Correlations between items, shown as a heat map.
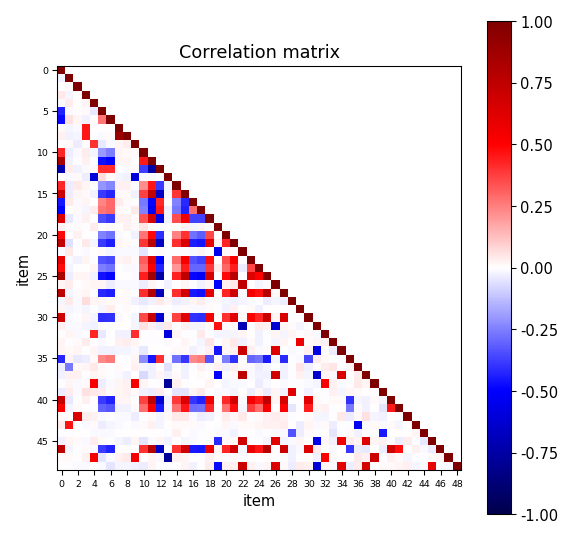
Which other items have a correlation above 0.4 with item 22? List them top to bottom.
26, 34, 37, 45, 48
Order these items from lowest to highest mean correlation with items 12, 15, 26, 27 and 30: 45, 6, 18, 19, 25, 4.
6, 19, 4, 45, 18, 25
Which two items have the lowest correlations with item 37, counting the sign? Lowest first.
31, 19
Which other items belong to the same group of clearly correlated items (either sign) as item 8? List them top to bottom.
3, 7
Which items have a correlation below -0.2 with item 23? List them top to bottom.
5, 6, 12, 16, 17, 35
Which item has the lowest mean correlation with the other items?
12
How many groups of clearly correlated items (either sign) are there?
8
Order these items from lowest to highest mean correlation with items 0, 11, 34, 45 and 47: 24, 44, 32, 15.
44, 32, 24, 15
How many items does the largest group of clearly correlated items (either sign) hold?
22
